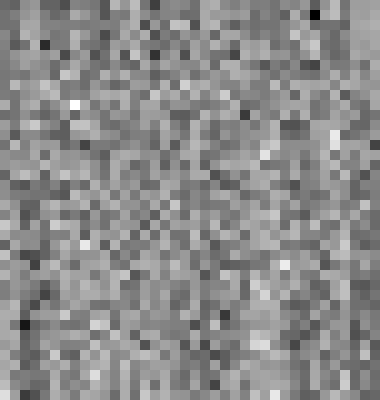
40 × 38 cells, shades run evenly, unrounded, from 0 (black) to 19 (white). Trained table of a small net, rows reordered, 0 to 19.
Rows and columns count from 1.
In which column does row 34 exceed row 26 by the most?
12
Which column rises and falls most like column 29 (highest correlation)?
11
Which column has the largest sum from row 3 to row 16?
4
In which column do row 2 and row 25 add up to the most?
9
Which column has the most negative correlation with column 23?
14
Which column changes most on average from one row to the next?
23
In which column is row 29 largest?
26
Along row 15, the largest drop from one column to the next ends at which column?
38
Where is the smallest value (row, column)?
2, 32
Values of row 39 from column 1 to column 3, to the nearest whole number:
14 10 9
